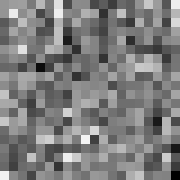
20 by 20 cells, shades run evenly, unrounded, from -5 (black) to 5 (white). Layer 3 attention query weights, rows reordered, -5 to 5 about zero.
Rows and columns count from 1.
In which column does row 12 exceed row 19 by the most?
2
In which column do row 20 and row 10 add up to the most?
1
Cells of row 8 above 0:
8
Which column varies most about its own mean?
20
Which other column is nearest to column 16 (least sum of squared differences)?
9
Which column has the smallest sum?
18
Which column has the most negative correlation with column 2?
12
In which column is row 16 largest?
10
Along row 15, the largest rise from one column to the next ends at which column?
19
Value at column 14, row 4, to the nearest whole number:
0
